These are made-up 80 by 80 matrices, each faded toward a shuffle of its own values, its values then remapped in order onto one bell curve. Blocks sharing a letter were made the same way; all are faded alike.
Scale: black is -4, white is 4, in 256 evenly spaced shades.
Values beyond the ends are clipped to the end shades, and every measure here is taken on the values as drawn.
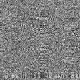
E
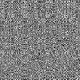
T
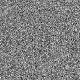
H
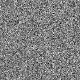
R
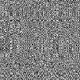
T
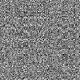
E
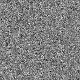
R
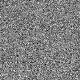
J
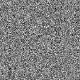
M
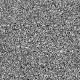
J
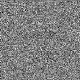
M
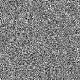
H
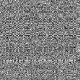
T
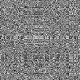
T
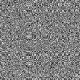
T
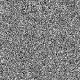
H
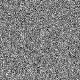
H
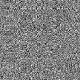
E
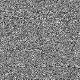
J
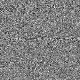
J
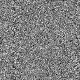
R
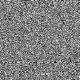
J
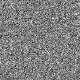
J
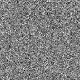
M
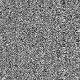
M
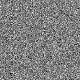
M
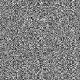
E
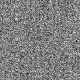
H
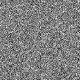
M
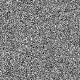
R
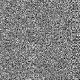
M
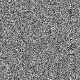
R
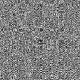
E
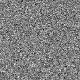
H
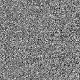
M
